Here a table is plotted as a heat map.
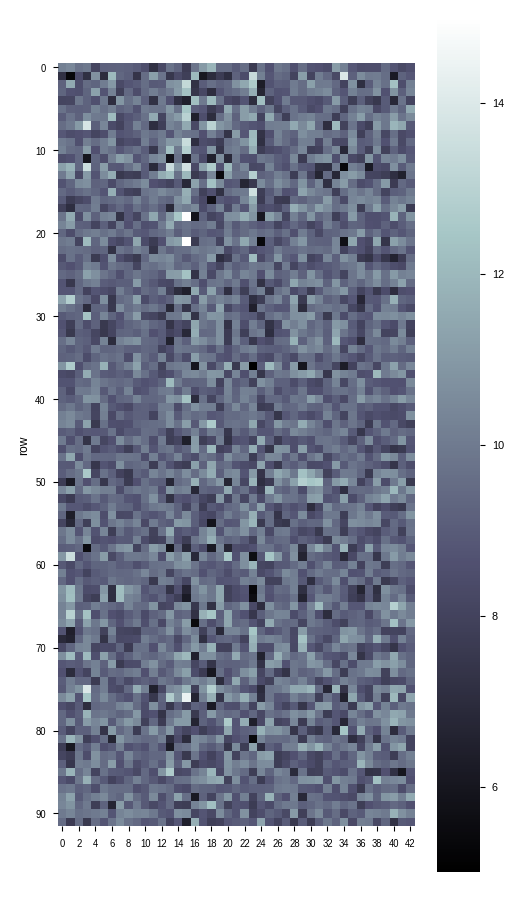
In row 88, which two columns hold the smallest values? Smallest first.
16, 29
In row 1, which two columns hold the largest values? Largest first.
34, 23
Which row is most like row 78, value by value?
30
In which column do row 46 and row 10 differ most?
15
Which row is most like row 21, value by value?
76
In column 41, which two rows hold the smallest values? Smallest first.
85, 13
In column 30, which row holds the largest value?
50
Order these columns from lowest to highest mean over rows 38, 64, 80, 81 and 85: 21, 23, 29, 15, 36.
23, 15, 29, 21, 36
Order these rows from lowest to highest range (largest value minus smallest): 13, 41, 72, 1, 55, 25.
41, 72, 25, 55, 13, 1
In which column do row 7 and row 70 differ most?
40
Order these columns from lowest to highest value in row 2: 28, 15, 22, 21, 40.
28, 21, 22, 40, 15
